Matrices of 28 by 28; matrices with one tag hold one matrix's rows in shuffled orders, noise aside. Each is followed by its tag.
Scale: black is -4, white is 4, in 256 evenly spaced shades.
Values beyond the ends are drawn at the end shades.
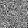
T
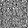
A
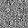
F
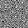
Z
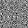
A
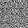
Z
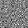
Z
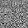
Z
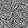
Z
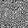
Z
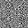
F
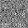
Z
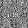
A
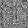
A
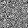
T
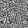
T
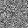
T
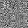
T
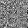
T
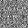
A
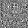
A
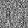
F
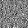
A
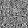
A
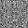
A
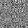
Z
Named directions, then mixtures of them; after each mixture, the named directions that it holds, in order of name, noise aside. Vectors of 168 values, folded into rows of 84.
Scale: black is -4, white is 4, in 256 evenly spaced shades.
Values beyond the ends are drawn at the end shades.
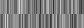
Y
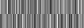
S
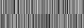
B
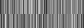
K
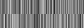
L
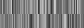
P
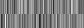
K, Y.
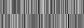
B, L, P.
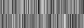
L, P, Y.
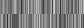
L, Y.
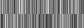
B, Y.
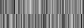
B, K, Y.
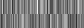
B, P, S.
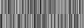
P, S, Y.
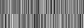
L.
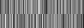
K.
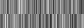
Y.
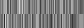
L, Y.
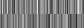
B, P, S.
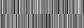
B.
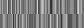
P, S.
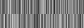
L.
